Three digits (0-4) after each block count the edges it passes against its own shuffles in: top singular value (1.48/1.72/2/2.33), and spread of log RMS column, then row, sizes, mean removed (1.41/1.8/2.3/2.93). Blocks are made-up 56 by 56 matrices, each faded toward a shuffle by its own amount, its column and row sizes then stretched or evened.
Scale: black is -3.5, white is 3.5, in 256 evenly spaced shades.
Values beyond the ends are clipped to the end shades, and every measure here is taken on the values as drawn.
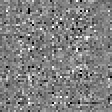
0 3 2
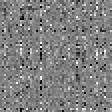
2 4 2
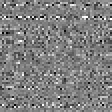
3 0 4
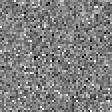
0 0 0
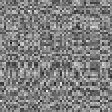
4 0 2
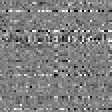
4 1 4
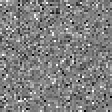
2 0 0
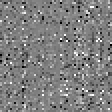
1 3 2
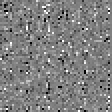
0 3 0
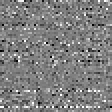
2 0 3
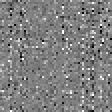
2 3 1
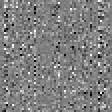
0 4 0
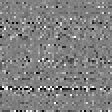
3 0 4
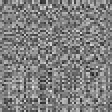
4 2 2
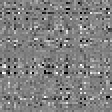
3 2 4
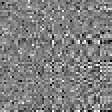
4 2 2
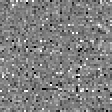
0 2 2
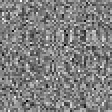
3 1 0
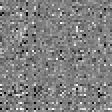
2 3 3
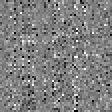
1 3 0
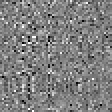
3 2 1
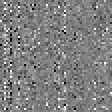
2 3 1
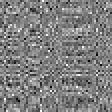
4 2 1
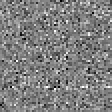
1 1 2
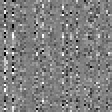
3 4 0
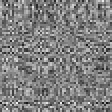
4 0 3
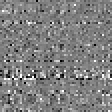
3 1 4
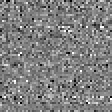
0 1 3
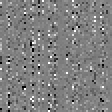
0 4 0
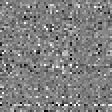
2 2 3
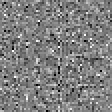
2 3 0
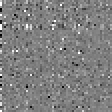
2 2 1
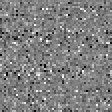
0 0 2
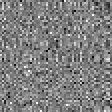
4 2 0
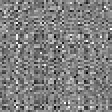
4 2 2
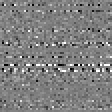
3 0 4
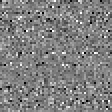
0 0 3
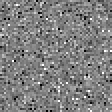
0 1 0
